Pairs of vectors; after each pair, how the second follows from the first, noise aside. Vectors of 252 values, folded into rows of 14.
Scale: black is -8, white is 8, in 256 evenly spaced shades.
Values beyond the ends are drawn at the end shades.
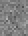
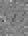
wrapped around, negated, partly zeroed.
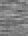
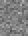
shuffled.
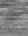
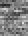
scaled up.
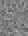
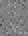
wrapped around, negated, partly zeroed.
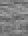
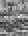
reversed, negated, scaled up.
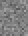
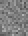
shuffled.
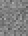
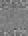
negated, partly zeroed.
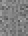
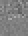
wrapped around, negated, partly zeroed.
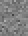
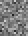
scaled up.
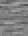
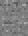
negated, partly zeroed.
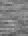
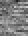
reversed, scaled up.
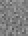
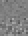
negated, partly zeroed.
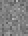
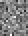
reversed, scaled up.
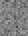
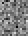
scaled up.
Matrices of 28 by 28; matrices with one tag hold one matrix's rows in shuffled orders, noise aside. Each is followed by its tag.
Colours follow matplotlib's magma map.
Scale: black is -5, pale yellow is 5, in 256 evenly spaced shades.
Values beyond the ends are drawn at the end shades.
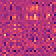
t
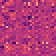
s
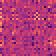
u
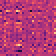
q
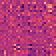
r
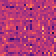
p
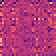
u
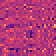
p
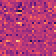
q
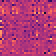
u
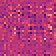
r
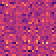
s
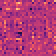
q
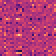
q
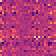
u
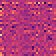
u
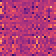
u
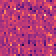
r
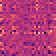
u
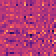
p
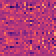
p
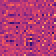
p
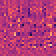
r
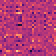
q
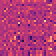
r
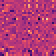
s
